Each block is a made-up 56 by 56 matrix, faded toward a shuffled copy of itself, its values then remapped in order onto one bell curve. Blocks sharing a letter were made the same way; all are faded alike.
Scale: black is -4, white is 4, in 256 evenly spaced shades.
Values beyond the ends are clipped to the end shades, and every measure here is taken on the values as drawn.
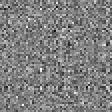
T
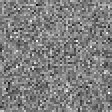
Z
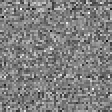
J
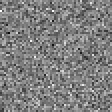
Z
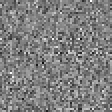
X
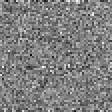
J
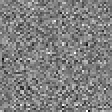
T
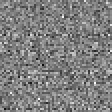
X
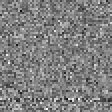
J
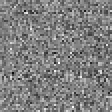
X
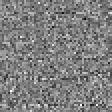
J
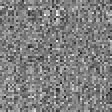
T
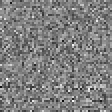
X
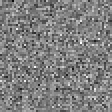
J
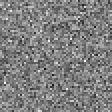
Z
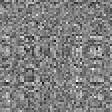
T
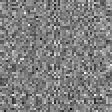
T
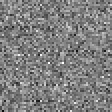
J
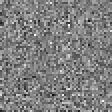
X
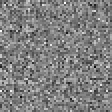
X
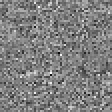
X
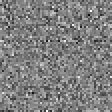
X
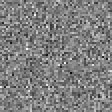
X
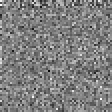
X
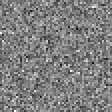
Z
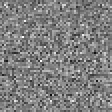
J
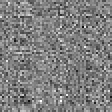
T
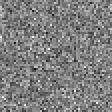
Z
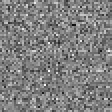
J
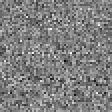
J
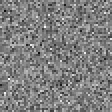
Z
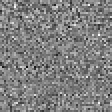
J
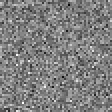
Z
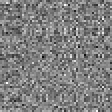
T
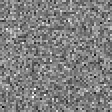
Z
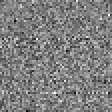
J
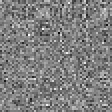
T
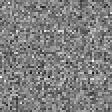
X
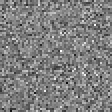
Z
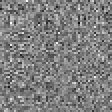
T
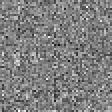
X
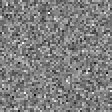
Z
